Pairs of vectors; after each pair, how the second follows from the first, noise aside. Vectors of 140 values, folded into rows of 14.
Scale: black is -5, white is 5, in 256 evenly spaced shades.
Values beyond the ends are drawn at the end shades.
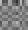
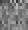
sign-scrambled.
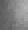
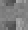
wrapped around, negated, partly zeroed.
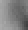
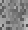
sign-scrambled.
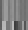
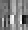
wrapped around, scaled up.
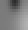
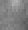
negated, shrunk.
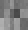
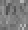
wrapped around, negated, partly zeroed.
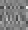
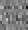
sign-scrambled.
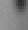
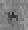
wrapped around, partly zeroed.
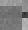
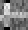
wrapped around, scaled up.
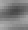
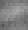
negated, shrunk.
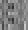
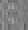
negated, shrunk.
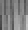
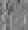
wrapped around, negated, partly zeroed.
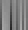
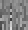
sign-scrambled.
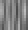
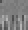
wrapped around, negated, partly zeroed.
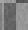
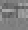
wrapped around, negated, partly zeroed.
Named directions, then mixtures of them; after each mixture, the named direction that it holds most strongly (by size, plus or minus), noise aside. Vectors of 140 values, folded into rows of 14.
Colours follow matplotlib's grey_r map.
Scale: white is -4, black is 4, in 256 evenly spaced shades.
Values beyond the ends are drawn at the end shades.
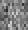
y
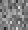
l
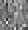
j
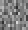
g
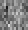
y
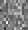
j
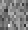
y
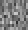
g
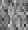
y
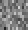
l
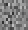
j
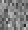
y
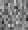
g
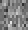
y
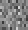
l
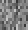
l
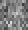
y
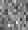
g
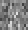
y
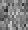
y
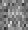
y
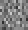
g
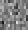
g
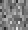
l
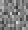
g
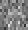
l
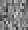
y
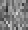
y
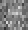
l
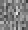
g
